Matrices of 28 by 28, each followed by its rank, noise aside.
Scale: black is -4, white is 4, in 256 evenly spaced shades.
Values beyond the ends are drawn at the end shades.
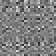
three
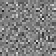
six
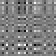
one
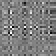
two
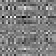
two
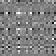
two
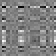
one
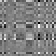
one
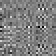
three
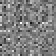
four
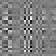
one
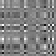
one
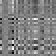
one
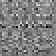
four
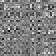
four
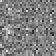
six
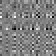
two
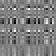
one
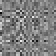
two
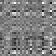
two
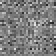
six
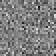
six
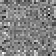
six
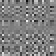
two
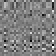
two
